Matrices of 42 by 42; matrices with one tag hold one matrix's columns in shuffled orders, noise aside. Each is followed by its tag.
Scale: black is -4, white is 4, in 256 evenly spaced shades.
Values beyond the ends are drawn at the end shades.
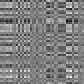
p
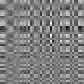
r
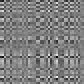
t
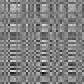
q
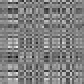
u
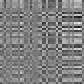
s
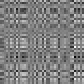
u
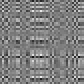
t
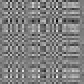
p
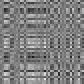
u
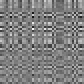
s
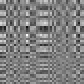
r
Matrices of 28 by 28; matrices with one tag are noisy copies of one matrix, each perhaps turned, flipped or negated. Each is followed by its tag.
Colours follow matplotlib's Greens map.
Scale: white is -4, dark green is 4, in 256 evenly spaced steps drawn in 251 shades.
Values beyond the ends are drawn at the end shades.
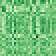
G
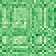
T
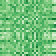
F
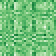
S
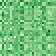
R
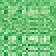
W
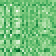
W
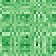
S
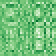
W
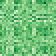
S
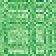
T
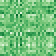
S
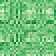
S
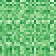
R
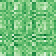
S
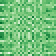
F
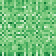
F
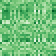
S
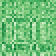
G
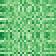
F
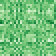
S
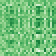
W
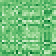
G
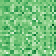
R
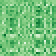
W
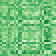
G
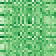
F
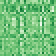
G
